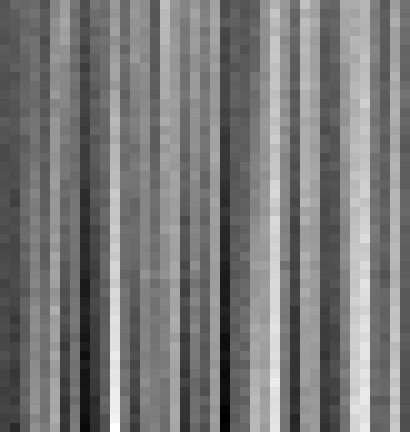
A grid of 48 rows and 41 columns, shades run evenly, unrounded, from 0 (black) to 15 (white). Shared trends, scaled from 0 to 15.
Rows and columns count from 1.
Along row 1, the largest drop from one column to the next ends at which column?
23
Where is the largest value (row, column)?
48, 12
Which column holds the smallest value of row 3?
9
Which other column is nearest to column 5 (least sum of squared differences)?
25
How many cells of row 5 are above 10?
5
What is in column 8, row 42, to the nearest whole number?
7
